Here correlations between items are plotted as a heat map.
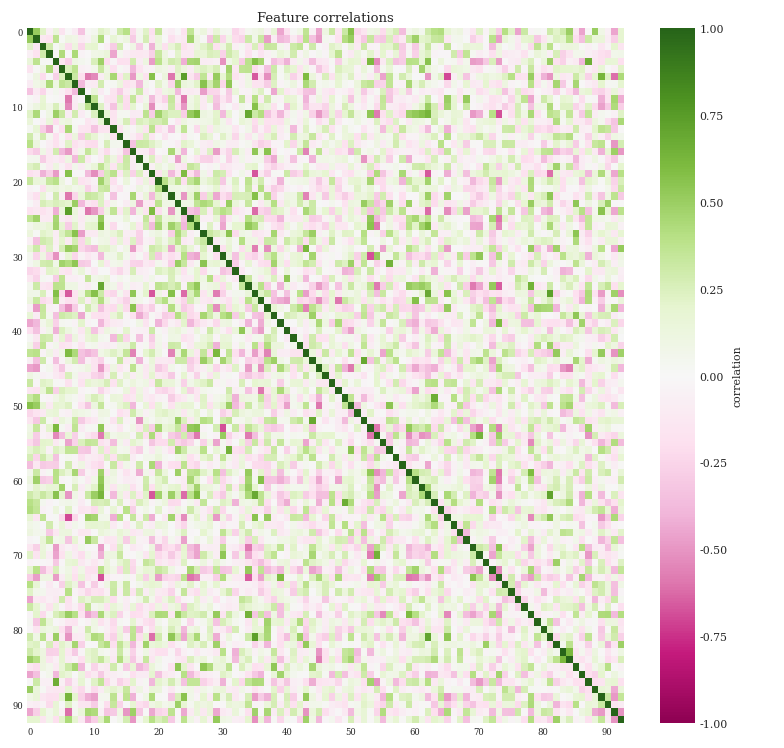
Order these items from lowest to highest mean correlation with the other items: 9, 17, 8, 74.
8, 17, 9, 74
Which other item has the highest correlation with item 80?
37
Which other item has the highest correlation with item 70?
54
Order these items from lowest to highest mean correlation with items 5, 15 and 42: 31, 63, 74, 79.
63, 74, 79, 31
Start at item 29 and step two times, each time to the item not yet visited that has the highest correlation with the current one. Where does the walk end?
6
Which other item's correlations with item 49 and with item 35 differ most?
22
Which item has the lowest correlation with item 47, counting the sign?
86
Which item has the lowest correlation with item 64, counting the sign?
91
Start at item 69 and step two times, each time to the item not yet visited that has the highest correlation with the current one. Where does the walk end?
39
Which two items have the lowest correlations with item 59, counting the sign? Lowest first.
73, 54
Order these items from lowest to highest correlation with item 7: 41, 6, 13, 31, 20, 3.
13, 41, 20, 6, 3, 31
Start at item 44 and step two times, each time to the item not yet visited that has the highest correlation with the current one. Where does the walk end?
23
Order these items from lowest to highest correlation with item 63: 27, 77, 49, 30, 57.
77, 57, 30, 27, 49
